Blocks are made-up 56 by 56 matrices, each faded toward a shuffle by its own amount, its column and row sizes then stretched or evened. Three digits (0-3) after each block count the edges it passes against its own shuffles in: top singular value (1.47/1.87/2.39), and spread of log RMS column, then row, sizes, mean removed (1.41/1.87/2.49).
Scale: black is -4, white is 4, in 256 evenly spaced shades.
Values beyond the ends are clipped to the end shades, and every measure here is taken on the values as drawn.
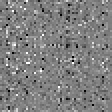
1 2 1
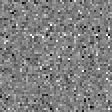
1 1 1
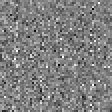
0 2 1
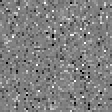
0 2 0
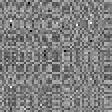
3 0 0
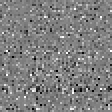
1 0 2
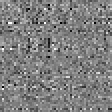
1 1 3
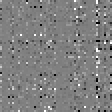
1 3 2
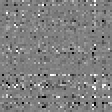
0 2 3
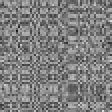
3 1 1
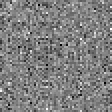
1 2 0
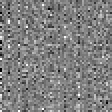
2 3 0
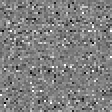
0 0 2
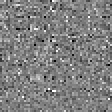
1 1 2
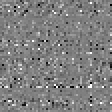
0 2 3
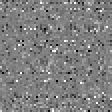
1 0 2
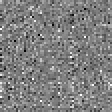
1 2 0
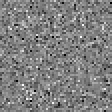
0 0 0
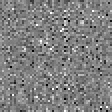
2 1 0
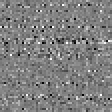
1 0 3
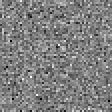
1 0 0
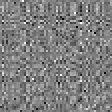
3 2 1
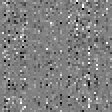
1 3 0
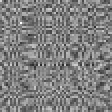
3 0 2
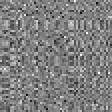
3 2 0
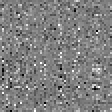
1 3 1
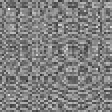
3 0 2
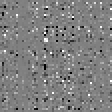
0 3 2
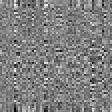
3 3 2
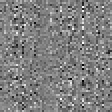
2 3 0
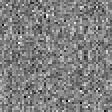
2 1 0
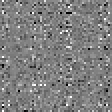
1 3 2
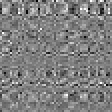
3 1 3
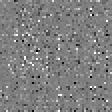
0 1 2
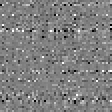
2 1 3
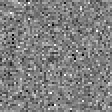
0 0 0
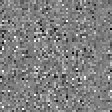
0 3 1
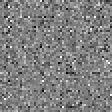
1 1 2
